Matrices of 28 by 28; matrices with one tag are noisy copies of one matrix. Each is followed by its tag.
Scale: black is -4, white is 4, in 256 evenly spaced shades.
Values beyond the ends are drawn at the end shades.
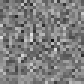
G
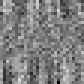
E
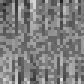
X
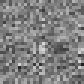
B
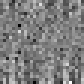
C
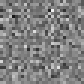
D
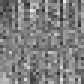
X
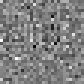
G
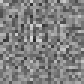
G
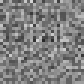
G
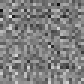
D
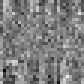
E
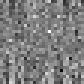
C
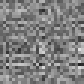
B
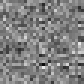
B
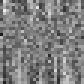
E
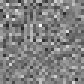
G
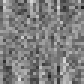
E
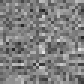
B
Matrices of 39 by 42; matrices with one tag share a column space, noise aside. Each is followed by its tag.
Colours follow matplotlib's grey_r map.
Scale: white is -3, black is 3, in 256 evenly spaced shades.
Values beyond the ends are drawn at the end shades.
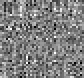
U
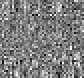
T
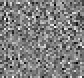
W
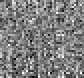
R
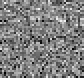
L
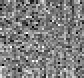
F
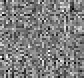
T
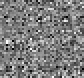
L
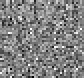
F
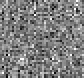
T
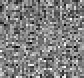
F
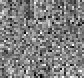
F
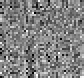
R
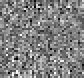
R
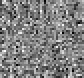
F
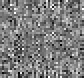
R
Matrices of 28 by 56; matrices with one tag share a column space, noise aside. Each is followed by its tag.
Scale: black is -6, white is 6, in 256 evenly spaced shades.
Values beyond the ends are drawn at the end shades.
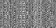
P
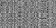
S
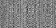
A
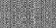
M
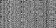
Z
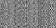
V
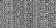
Z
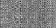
M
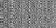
M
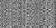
V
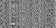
V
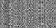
V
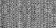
A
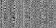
M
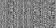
P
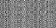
Z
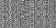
Z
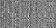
S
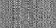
M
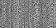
A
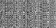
P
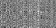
P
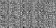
P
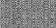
M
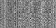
S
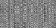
A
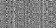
Z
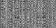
M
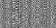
M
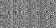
P
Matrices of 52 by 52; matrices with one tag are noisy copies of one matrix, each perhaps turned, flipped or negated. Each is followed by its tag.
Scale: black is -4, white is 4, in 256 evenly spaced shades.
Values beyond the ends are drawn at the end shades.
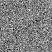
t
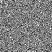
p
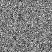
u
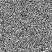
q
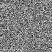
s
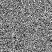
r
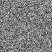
t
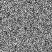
u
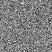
q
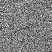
r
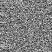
s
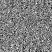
r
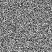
q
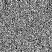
s
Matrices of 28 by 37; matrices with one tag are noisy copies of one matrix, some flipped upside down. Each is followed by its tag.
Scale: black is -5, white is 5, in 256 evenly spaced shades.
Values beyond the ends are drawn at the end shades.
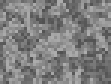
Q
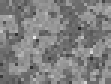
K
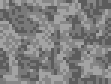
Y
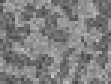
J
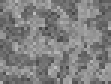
J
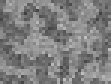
J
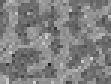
Y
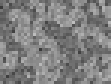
K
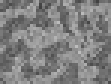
J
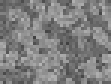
K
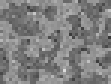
Y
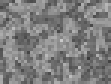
Q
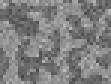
Y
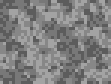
K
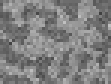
J
